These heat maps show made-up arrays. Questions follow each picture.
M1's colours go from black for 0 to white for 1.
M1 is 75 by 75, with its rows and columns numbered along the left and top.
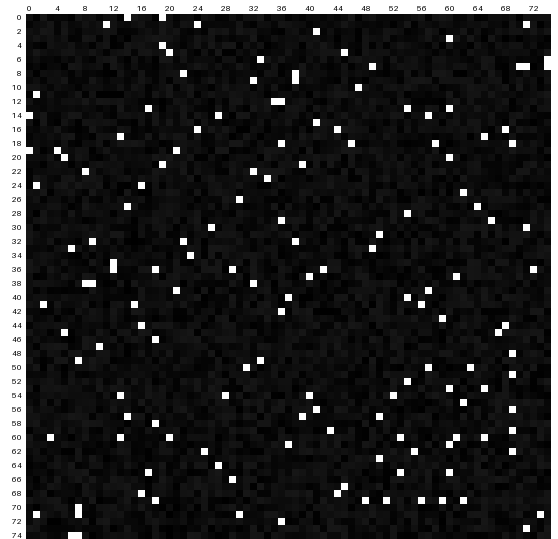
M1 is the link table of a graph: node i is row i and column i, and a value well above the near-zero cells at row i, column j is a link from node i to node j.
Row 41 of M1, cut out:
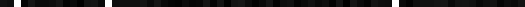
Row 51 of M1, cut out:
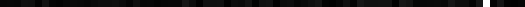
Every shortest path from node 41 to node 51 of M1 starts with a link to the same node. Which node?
node 56
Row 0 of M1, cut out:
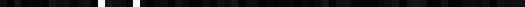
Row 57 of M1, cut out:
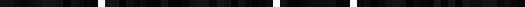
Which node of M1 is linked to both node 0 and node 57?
node 14
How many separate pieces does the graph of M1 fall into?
7
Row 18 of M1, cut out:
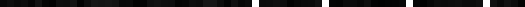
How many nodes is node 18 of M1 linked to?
4
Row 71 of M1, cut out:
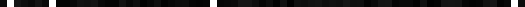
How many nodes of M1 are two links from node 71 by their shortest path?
6
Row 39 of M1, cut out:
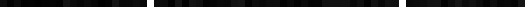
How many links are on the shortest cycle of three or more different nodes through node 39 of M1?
6
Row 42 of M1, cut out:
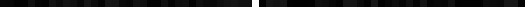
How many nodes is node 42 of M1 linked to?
1
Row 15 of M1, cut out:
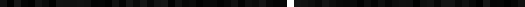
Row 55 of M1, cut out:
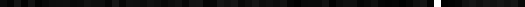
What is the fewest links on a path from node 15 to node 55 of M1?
5
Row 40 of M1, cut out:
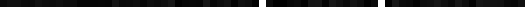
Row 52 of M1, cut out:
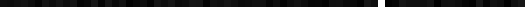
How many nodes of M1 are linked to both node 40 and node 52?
1
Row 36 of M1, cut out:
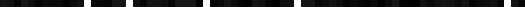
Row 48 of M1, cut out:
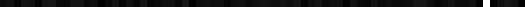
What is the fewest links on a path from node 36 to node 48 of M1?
3
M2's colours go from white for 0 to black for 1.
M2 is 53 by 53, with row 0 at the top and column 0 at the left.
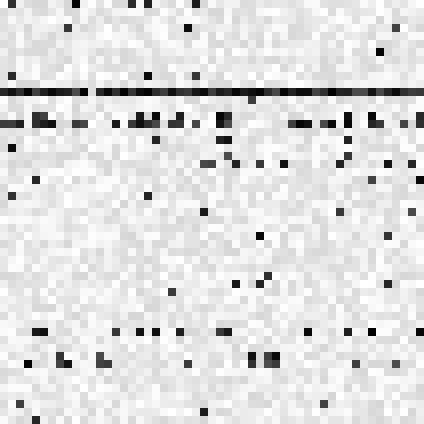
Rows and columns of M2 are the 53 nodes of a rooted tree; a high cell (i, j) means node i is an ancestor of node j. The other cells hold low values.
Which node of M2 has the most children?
15
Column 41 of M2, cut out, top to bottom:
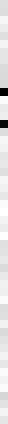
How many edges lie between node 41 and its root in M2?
2
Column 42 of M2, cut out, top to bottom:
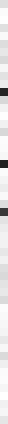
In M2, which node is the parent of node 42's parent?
20
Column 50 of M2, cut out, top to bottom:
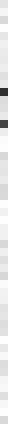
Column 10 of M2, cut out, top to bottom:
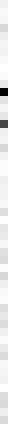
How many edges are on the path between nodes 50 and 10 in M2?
2
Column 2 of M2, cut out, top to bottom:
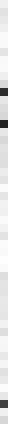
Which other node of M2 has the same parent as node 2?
40
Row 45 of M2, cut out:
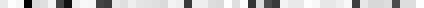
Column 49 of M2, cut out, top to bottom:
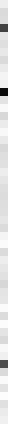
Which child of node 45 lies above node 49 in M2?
3
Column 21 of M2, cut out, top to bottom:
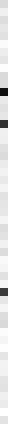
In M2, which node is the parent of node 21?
36
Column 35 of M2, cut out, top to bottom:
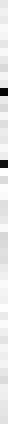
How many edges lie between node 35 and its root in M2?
2
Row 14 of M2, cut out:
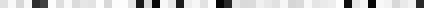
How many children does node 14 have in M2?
3
